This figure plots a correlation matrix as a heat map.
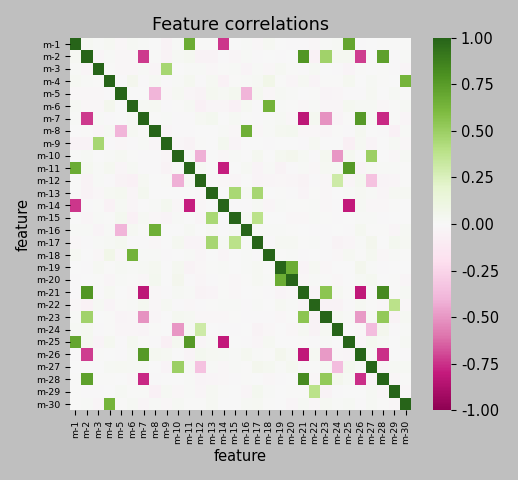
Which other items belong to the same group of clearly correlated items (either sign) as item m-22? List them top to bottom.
m-29
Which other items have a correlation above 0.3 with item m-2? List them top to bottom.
m-21, m-23, m-28
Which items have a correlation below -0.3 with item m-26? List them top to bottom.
m-2, m-21, m-23, m-28
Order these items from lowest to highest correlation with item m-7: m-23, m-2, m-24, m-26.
m-2, m-23, m-24, m-26
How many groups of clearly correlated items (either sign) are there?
10
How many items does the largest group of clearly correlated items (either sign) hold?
6
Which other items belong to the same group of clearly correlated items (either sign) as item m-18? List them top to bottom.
m-6
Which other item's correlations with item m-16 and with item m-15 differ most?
m-8
